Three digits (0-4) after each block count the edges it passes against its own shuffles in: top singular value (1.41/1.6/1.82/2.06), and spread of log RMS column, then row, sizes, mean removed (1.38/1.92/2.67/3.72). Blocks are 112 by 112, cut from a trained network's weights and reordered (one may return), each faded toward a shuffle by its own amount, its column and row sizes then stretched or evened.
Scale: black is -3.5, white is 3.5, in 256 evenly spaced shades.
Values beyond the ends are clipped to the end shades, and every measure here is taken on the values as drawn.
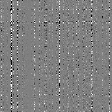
4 4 1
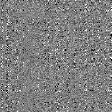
2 3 2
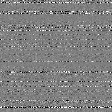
3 0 4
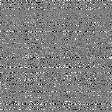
1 2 4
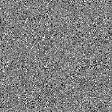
1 2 2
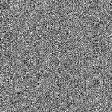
4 1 0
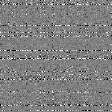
4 2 4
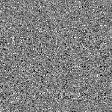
3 1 2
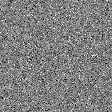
1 0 0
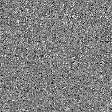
0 1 2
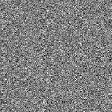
4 2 1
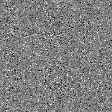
0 2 0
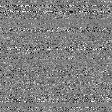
1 0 4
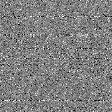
3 0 2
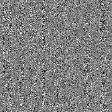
0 3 0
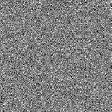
4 2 0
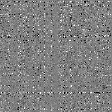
1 3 3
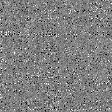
0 2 2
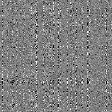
4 4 2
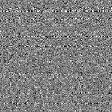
4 1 3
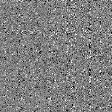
1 3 1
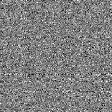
3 0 2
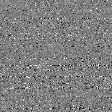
2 0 3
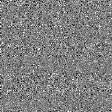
2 2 3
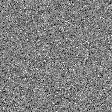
1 0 0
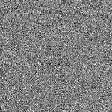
3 0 1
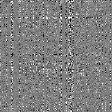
2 4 3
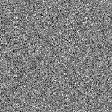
4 1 0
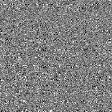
1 1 3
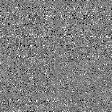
0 2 3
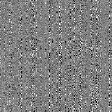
3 4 1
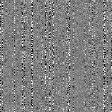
3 4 0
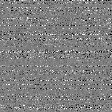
0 1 4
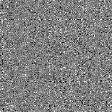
3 2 2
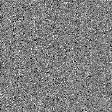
0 2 0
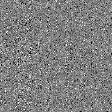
0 3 1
